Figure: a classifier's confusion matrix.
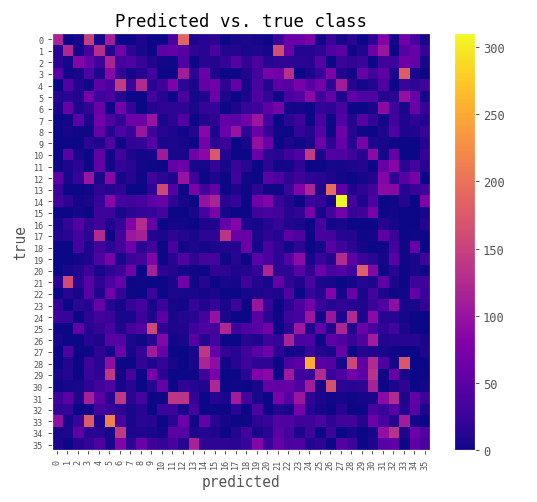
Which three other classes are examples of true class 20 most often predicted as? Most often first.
29, 9, 30
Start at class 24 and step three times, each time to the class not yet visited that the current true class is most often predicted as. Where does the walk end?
5
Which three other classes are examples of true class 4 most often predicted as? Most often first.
6, 8, 27
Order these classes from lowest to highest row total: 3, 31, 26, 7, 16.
16, 26, 7, 3, 31
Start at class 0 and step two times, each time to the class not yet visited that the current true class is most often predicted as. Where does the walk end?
3
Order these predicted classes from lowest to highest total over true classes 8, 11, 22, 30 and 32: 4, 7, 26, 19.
7, 19, 4, 26
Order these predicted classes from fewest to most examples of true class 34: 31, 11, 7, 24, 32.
7, 24, 11, 31, 32
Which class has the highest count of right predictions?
28
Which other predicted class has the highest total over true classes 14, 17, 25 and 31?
27
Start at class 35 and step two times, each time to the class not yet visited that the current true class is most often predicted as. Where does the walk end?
26
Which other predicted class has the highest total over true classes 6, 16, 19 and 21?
1
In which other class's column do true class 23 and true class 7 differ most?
9
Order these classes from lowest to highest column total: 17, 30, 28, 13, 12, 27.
13, 17, 28, 12, 30, 27
